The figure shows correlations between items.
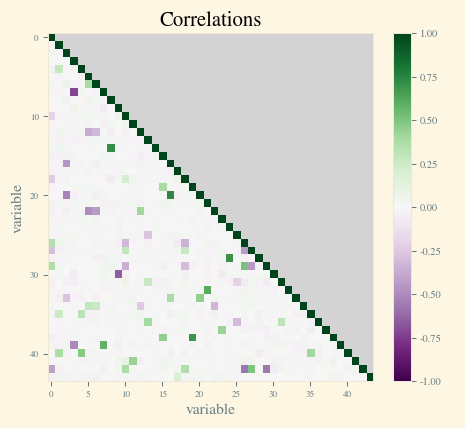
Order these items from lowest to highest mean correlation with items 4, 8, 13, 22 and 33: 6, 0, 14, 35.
6, 0, 35, 14
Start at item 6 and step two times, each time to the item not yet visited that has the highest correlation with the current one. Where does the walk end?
34
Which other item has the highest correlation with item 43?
17
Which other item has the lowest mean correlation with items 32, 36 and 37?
25
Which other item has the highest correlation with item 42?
27
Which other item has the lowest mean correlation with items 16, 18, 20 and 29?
2
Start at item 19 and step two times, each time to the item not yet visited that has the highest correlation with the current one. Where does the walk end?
15
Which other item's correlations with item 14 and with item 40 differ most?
8
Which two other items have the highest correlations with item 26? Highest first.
29, 0
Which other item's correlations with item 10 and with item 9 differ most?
30
